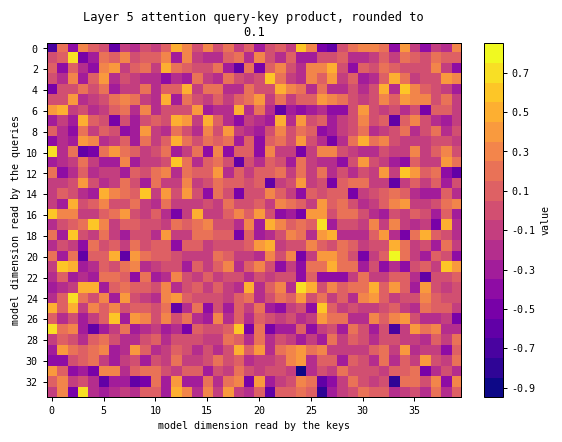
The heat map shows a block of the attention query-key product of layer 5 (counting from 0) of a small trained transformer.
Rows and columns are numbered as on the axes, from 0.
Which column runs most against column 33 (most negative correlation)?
35
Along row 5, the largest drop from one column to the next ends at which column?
12
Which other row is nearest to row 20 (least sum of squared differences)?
26
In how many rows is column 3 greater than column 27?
16
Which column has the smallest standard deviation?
10
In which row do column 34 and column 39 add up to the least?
18
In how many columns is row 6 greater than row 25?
15
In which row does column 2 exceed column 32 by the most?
21
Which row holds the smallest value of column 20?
2
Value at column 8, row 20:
0.4
